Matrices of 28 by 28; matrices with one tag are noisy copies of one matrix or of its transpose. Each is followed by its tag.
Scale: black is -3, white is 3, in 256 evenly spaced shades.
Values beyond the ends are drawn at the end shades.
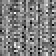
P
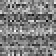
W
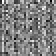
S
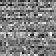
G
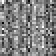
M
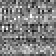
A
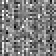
S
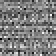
P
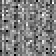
S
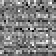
M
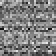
M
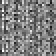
S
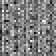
S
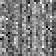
M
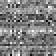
W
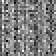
S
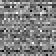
S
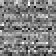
M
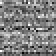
M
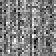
G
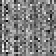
S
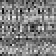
A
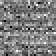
M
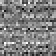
M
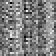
A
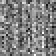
M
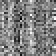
W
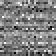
M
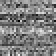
W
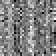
W
